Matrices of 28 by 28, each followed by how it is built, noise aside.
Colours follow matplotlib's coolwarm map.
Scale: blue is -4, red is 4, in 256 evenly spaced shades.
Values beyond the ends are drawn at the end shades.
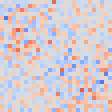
block diagonal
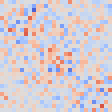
block diagonal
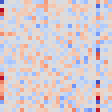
uneven columns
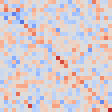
diagonal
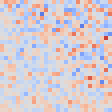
upper triangular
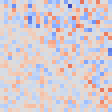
upper triangular
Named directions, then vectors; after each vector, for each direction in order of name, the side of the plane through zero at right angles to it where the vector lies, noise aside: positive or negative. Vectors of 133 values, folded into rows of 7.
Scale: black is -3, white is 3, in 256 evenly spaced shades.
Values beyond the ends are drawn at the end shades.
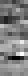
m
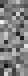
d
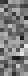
positive, positive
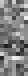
negative, negative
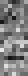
negative, positive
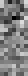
negative, positive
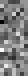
negative, positive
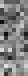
negative, positive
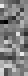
negative, positive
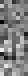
negative, positive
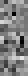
positive, negative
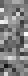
positive, negative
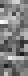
positive, negative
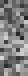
positive, positive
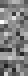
positive, negative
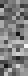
positive, positive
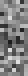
negative, negative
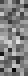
positive, positive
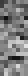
positive, positive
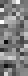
positive, negative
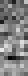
negative, positive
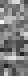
positive, negative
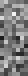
negative, negative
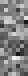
negative, negative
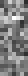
positive, negative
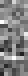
positive, negative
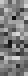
negative, negative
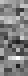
negative, negative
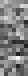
negative, negative
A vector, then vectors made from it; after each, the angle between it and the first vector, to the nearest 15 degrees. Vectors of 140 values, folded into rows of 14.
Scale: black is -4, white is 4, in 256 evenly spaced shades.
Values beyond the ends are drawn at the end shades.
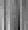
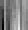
165 degrees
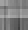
60 degrees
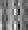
75 degrees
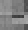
75 degrees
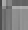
105 degrees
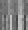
90 degrees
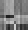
105 degrees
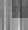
105 degrees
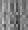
45 degrees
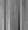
15 degrees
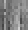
150 degrees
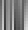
60 degrees
